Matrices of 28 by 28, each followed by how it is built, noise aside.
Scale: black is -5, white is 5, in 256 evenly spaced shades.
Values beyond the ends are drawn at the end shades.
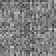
blocks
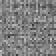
blocks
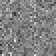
uneven columns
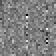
uneven columns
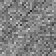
Hankel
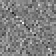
diagonal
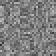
blocks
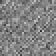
Hankel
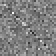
diagonal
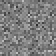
blocks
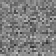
blocks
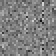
uneven columns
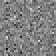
uneven columns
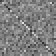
diagonal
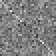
diagonal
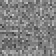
blocks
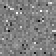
sparse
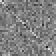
diagonal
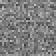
blocks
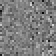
uneven columns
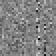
uneven columns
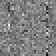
uneven columns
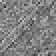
Hankel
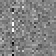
uneven columns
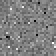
sparse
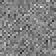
Hankel
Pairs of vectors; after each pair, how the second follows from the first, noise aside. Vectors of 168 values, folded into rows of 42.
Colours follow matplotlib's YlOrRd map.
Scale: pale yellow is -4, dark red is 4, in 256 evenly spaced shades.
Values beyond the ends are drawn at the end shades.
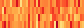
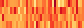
wrapped around.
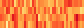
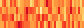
wrapped around.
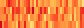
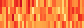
wrapped around.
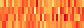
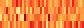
reversed, negated.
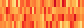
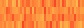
shrunk.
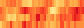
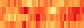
copied.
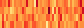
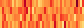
wrapped around.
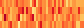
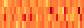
reversed, partly zeroed.
